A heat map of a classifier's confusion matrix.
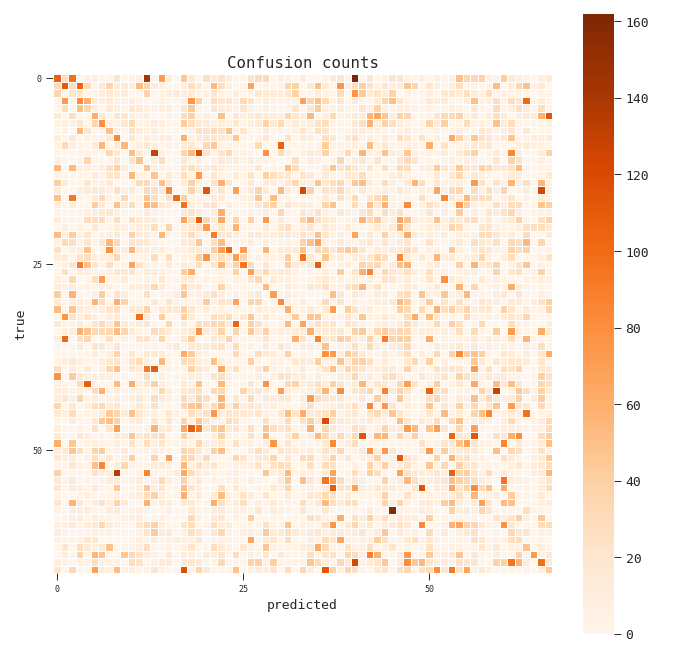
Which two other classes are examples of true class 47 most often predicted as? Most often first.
18, 19
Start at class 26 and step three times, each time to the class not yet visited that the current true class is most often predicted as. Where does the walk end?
38
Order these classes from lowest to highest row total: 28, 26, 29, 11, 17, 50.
11, 28, 29, 26, 50, 17
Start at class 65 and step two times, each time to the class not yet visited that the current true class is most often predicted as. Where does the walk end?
0
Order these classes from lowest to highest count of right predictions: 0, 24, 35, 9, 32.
32, 9, 24, 35, 0
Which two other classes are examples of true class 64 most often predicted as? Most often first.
42, 47
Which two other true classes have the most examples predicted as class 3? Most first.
1, 25
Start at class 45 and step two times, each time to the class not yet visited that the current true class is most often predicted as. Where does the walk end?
35
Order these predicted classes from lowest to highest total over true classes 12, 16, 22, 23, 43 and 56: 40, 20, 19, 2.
20, 40, 19, 2
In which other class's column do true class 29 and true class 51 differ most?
46
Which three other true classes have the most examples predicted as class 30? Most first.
9, 42, 15
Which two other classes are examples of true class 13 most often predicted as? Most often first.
19, 10
